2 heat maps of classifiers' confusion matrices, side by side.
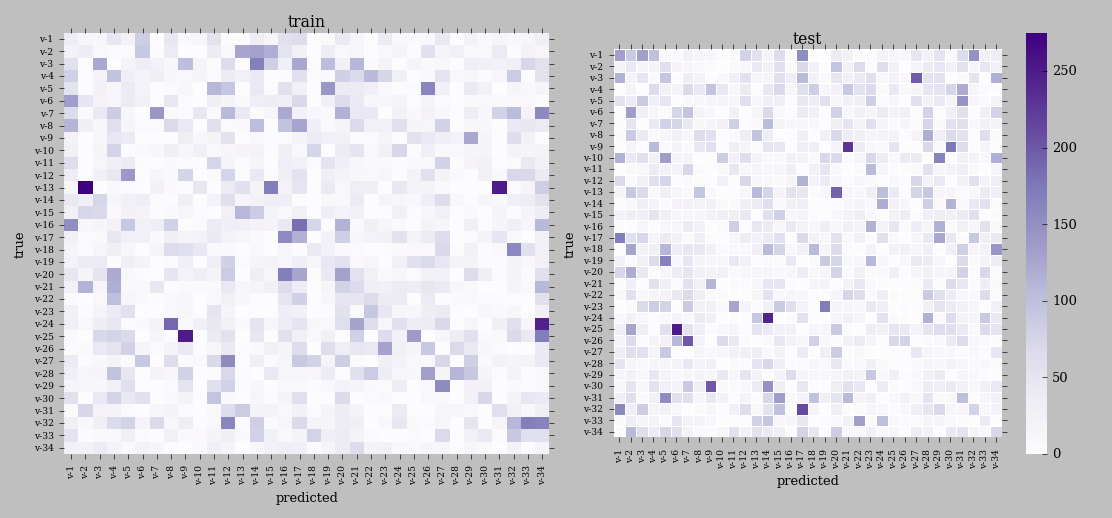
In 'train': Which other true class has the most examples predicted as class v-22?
v-4
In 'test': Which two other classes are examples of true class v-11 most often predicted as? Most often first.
v-23, v-7
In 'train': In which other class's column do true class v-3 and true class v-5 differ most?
v-26
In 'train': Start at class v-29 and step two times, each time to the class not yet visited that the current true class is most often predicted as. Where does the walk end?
v-12
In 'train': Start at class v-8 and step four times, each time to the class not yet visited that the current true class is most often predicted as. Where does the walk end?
v-6
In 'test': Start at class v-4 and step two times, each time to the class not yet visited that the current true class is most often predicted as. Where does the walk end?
v-5
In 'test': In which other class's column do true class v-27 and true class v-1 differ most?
v-32
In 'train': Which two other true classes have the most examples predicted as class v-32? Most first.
v-18, v-7
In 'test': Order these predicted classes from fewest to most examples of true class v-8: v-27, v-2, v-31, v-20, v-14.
v-27, v-14, v-31, v-20, v-2
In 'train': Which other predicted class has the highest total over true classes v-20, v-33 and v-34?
v-16
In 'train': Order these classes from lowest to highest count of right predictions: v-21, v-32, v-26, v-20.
v-21, v-26, v-32, v-20
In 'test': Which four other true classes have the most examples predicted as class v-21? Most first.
v-9, v-31, v-4, v-22
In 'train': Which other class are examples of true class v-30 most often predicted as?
v-11
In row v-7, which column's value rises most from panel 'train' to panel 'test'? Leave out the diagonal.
v-14
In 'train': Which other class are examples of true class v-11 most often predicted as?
v-27
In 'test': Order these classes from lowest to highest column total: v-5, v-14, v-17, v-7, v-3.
v-3, v-7, v-17, v-5, v-14
